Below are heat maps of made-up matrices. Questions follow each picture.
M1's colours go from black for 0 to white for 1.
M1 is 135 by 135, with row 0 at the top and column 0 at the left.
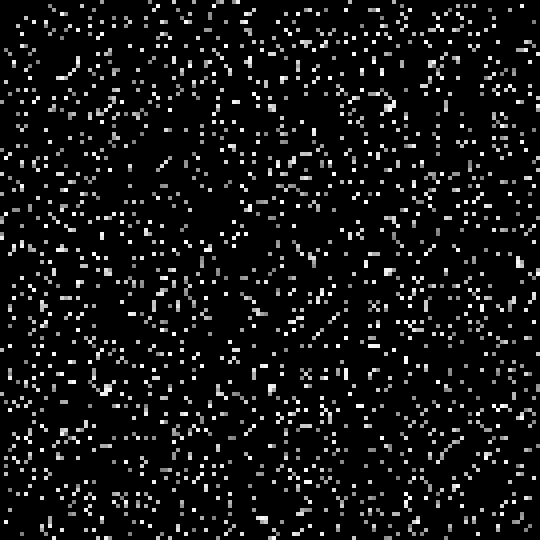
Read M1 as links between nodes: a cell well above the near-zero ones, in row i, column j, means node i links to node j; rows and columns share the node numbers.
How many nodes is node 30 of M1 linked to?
9
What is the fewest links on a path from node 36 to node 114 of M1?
3
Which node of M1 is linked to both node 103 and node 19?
node 82
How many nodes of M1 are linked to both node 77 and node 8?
3
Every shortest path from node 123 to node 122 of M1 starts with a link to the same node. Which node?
node 128
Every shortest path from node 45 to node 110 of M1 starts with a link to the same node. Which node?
node 87
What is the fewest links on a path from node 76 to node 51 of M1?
3
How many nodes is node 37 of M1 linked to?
11
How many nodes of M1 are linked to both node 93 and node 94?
5
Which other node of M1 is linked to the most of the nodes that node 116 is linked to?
node 12
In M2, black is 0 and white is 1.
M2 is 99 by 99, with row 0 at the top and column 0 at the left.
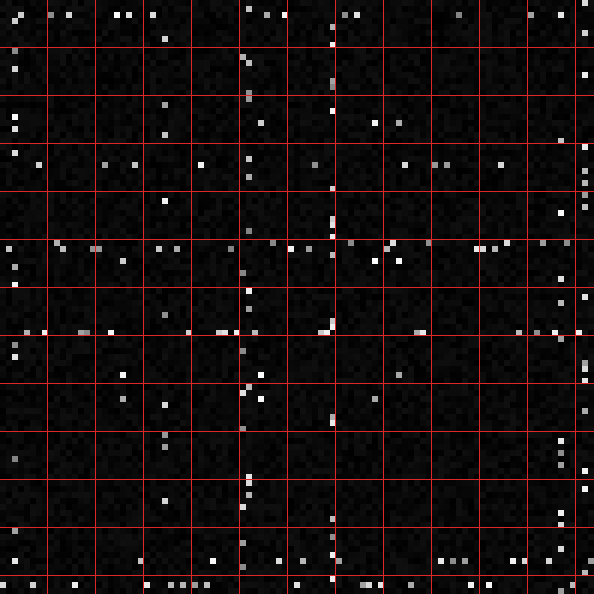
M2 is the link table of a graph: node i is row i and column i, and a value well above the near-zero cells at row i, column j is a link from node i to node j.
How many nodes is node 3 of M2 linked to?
1
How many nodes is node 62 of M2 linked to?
3
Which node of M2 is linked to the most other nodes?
node 55
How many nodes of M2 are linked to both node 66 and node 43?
2
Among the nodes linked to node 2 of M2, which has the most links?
node 93
